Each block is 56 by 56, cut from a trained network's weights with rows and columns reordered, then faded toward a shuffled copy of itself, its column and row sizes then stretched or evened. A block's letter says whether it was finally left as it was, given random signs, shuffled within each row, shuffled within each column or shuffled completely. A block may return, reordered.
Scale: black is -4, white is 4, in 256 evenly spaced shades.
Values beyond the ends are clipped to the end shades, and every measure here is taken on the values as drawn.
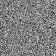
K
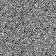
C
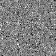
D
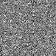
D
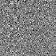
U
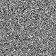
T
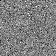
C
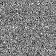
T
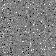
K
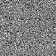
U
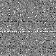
U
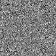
D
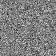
C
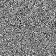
T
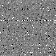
D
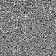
U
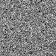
K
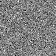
C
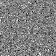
T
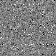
D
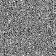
K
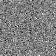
T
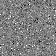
C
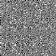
U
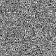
U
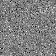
T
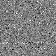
T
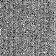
K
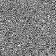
U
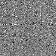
D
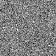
K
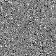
K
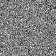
K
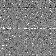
U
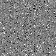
K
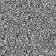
U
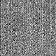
U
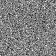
C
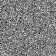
C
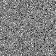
K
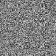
U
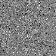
K
